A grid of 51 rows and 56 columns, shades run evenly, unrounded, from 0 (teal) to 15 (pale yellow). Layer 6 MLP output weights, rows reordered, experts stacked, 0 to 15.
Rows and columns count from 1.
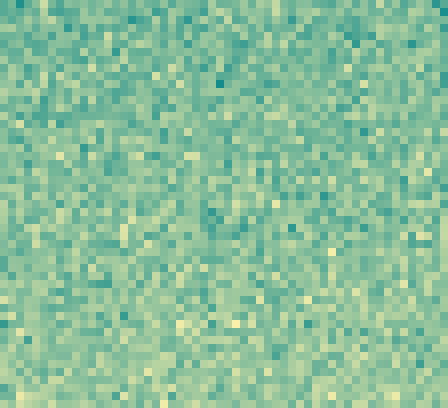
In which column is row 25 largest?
33
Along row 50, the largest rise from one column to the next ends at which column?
16
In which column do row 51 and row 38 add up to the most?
21
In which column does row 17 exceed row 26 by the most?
56
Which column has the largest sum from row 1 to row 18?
48
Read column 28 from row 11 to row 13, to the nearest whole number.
0 9 4
